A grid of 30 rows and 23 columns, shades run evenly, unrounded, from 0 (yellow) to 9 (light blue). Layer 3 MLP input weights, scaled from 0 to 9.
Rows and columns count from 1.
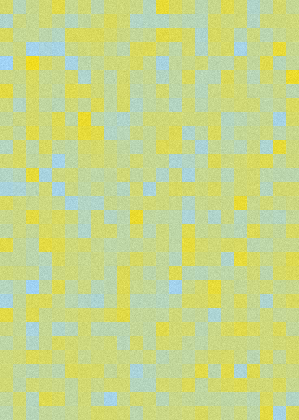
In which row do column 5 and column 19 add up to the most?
4
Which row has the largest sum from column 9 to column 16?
2
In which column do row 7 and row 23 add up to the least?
1
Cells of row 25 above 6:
2
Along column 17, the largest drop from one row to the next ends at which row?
21
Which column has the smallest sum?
23
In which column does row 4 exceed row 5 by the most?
3
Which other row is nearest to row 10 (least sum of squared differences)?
9
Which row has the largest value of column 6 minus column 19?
15
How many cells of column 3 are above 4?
18
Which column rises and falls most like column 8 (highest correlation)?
6
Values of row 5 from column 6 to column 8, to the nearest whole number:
8 6 5
